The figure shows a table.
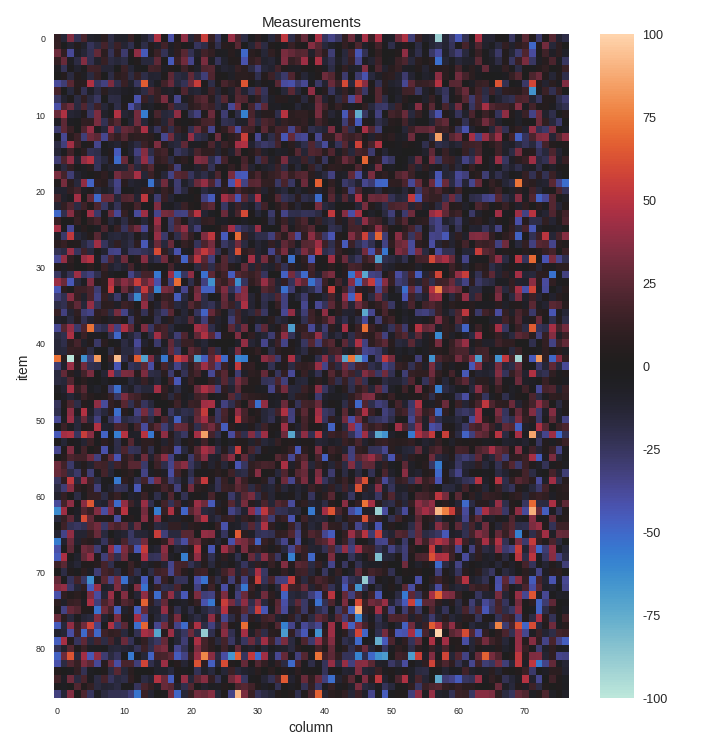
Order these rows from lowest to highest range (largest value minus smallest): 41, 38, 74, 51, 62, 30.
30, 41, 51, 74, 38, 62
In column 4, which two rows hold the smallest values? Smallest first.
42, 78
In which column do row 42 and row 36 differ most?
69
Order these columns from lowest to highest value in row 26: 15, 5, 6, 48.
5, 6, 15, 48
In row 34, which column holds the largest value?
45
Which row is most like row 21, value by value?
74
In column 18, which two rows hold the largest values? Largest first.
32, 42
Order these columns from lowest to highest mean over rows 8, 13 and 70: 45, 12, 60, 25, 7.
12, 7, 60, 25, 45
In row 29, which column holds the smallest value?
48
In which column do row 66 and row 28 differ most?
57
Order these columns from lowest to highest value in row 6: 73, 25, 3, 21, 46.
73, 3, 25, 46, 21
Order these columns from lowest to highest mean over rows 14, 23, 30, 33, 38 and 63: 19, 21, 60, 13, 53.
19, 60, 53, 21, 13
